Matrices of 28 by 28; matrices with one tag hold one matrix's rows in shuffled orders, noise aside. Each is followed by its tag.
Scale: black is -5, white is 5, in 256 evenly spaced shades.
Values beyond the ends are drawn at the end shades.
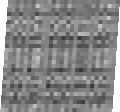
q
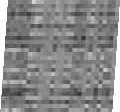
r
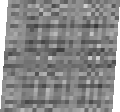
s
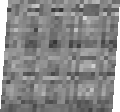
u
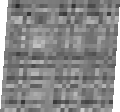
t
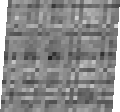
u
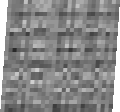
t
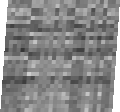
r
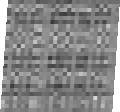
q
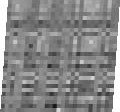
u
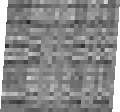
r
